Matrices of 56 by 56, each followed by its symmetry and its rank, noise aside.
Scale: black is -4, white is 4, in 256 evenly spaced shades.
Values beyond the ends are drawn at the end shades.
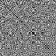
symmetric, rank seven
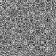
symmetric, rank seven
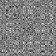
symmetric, rank six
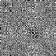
symmetric, rank six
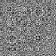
symmetric, rank six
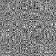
no symmetry, rank six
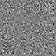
antisymmetric, rank six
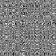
antisymmetric, rank six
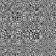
symmetric, rank six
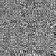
no symmetry, rank seven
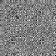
symmetric, rank seven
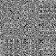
symmetric, rank six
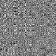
no symmetry, rank seven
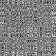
symmetric, rank seven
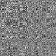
no symmetry, rank six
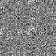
symmetric, rank seven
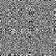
antisymmetric, rank six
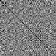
symmetric, rank seven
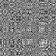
symmetric, rank seven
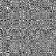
no symmetry, rank six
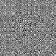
symmetric, rank seven
